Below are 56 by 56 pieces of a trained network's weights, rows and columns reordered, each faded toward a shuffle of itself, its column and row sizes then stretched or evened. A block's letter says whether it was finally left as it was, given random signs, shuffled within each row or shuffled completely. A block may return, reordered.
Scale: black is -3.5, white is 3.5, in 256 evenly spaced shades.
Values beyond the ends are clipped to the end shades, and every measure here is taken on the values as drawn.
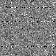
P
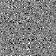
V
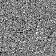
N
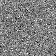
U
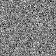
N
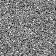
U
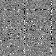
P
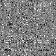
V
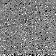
P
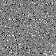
N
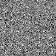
P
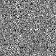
P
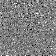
N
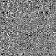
V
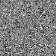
P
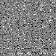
P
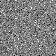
U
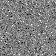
U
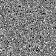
N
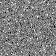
U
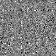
P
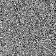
P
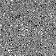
P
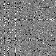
P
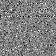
N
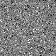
U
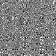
V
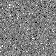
U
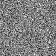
U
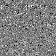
N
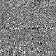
V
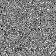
N
